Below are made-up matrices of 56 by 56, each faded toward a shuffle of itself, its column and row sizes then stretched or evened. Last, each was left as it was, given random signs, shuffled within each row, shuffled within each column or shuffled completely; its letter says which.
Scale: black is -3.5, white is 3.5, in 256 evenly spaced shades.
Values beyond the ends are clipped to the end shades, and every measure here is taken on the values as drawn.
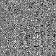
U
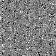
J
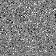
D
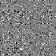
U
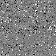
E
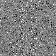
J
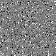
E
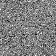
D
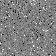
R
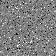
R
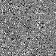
E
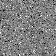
R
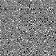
U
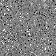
J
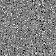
J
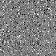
U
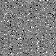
U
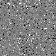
E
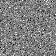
R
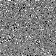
D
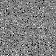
D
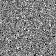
R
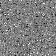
D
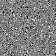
J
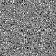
U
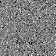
E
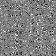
U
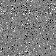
E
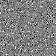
J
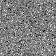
R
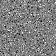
R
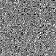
U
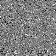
D
